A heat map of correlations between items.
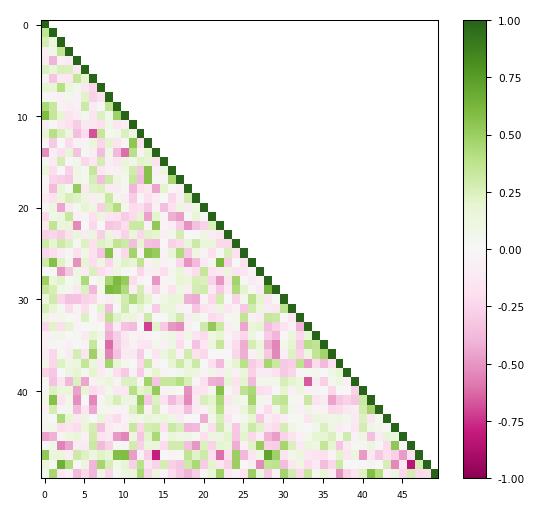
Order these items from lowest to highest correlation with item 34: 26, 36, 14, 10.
10, 14, 26, 36
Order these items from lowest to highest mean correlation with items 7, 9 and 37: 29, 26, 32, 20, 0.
26, 20, 32, 0, 29
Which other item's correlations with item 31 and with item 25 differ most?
8
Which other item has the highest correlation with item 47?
28
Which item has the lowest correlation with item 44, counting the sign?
48
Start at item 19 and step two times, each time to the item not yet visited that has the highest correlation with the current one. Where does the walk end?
2
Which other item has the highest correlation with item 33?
21
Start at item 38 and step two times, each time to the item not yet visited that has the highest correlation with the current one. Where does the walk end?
14
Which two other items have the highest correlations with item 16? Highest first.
13, 17
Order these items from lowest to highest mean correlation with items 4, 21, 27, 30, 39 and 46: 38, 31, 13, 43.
43, 38, 13, 31
